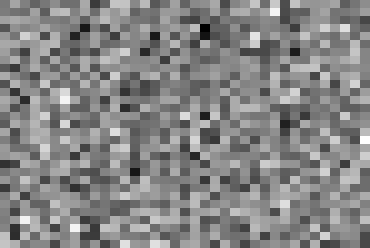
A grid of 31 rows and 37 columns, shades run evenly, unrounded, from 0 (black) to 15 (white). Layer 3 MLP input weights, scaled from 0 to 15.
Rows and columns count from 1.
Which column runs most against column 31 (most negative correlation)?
19
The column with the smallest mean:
21
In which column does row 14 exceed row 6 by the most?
20
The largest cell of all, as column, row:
37, 18
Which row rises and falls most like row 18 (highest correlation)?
17
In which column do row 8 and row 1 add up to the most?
12
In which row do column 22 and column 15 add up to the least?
7
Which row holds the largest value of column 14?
29
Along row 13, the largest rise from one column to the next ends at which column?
4
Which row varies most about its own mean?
5
